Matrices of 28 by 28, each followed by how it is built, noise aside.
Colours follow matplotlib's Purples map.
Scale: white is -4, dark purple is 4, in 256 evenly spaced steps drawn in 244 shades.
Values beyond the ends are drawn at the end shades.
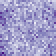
smooth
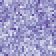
smooth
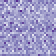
repeating columns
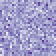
noise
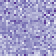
low rank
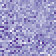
lower triangular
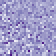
lower triangular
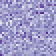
low rank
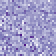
lower triangular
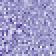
lower triangular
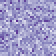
noise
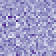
low rank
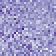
lower triangular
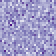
noise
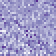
lower triangular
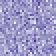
repeating columns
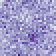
smooth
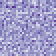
repeating columns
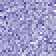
noise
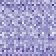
repeating columns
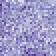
smooth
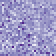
lower triangular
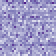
repeating columns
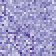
lower triangular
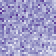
smooth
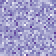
noise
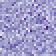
noise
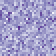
repeating columns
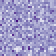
low rank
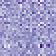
low rank
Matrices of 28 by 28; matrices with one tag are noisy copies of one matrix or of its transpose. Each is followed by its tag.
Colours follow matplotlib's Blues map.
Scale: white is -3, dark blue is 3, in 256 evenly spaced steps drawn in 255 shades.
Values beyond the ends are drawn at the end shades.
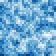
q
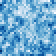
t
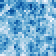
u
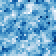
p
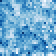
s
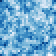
s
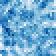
u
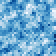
p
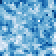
s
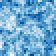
t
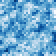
p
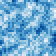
p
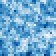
q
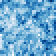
t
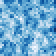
q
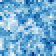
t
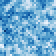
u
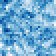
u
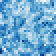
t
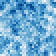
u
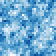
p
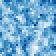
q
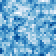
t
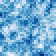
p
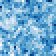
t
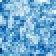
t
